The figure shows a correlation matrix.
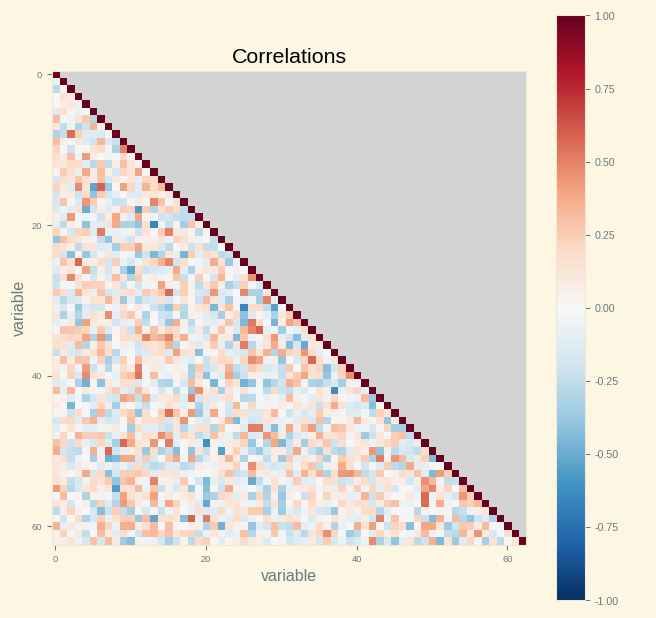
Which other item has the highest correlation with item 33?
26
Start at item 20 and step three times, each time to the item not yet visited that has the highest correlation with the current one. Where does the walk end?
43
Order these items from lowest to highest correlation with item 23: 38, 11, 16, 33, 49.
16, 49, 38, 33, 11
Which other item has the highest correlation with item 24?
44
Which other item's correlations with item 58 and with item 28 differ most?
30
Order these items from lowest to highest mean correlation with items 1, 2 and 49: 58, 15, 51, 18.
18, 51, 58, 15
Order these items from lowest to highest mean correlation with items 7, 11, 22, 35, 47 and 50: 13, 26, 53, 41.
41, 53, 26, 13
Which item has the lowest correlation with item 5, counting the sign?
15
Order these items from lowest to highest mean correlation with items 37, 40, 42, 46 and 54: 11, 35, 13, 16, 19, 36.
36, 19, 16, 35, 11, 13
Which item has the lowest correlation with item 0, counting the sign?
22
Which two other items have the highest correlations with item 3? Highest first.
25, 15
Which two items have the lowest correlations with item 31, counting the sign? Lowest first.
25, 29
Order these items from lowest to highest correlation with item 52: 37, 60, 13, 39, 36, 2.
60, 13, 2, 36, 37, 39
